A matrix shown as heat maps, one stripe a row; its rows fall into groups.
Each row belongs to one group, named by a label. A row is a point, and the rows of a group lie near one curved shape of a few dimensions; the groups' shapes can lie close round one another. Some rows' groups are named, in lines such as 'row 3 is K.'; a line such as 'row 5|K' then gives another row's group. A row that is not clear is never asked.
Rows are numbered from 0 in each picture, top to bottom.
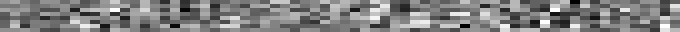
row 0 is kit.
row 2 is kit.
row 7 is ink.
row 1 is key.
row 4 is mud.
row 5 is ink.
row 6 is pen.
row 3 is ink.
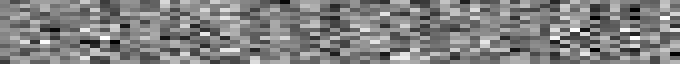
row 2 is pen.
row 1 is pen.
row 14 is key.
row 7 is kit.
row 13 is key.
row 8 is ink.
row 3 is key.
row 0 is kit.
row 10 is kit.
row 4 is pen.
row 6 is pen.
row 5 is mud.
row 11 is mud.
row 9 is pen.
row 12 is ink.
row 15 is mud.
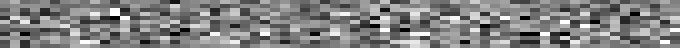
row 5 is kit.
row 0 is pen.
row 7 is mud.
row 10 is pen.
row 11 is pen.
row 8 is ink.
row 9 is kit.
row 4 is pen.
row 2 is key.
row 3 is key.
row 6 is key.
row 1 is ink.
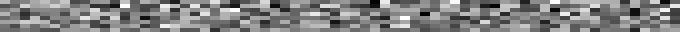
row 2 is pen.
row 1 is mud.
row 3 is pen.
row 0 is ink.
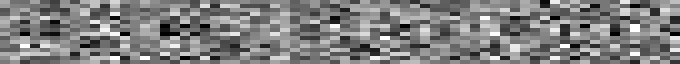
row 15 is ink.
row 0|kit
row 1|ink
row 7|pen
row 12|key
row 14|kit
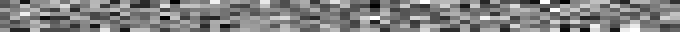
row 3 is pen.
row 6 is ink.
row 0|ink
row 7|pen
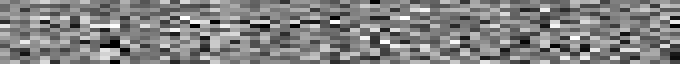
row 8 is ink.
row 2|ink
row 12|pen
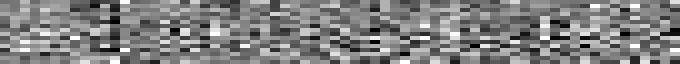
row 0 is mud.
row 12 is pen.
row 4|ink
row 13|mud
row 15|key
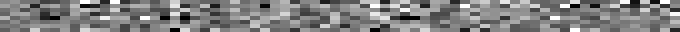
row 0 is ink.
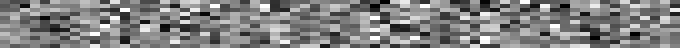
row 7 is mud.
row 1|ink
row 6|pen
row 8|ink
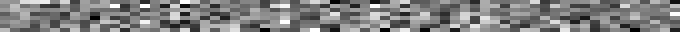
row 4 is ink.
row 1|kit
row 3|mud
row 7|pen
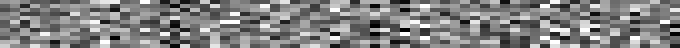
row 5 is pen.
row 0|kit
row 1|ink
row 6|ink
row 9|ink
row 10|pen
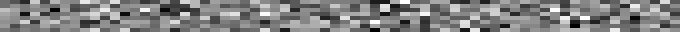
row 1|pen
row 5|kit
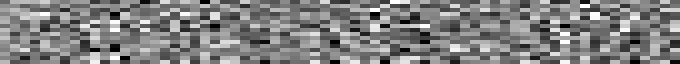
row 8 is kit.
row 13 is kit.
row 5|kit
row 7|kit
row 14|key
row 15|pen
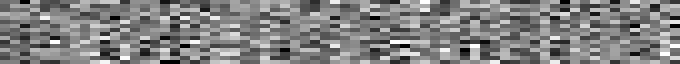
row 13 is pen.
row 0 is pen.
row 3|kit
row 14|mud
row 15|pen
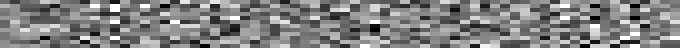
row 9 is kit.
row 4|ink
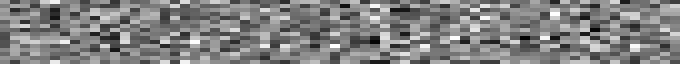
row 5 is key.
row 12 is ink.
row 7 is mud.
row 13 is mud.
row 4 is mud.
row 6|pen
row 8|mud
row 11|pen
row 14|ink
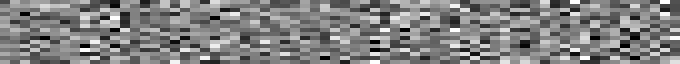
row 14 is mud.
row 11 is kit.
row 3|pen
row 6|ink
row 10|ink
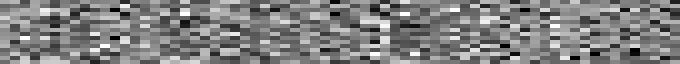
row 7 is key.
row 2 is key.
